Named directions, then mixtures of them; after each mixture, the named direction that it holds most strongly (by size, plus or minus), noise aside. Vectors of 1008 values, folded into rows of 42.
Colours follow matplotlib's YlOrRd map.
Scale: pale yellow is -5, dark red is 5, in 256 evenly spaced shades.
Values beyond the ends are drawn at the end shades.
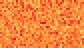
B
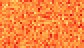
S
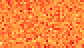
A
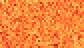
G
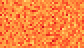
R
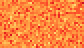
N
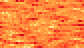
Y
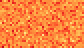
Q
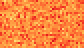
R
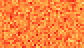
N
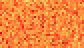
R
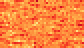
Y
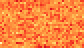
A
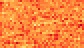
S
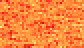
Y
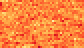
Y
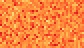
G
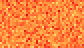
G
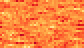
Y
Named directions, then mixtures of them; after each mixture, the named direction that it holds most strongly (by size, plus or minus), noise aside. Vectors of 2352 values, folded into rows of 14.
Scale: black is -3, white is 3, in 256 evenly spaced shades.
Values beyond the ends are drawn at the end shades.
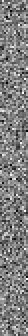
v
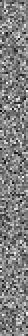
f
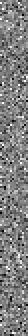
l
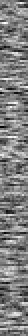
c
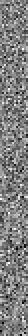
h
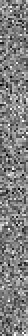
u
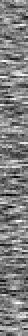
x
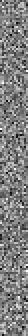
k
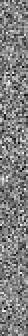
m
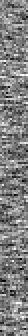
x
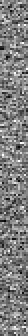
v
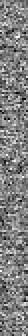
f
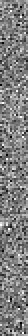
u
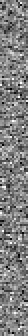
l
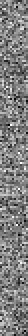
u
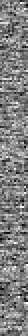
c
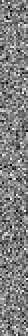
v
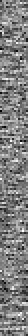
c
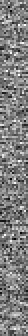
v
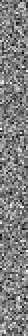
k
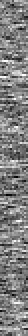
x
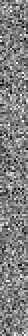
u
